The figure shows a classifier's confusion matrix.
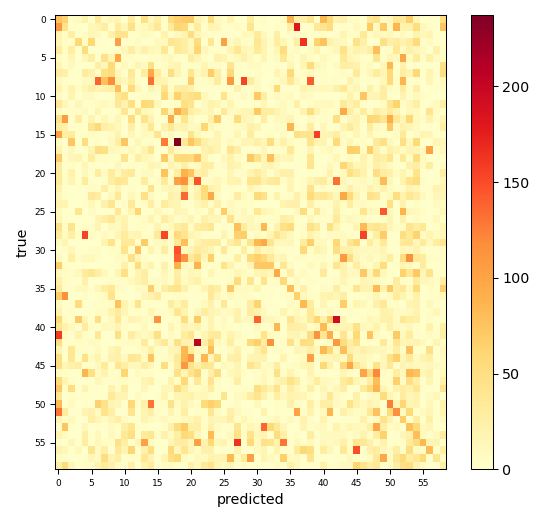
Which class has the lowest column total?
57
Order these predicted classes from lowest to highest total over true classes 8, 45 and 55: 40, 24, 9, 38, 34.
24, 40, 9, 34, 38
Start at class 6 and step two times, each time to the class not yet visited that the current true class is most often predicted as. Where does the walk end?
14
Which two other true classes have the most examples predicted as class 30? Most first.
39, 29
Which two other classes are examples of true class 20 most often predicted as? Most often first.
19, 16
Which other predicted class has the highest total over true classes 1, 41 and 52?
0
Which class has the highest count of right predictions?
21
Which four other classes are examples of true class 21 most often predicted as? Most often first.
42, 19, 18, 49
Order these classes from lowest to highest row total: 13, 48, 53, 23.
48, 53, 13, 23
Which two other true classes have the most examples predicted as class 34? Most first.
55, 57
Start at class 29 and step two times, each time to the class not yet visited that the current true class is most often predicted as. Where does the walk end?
18
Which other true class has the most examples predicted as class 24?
13
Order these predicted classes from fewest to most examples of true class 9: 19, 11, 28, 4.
28, 4, 19, 11
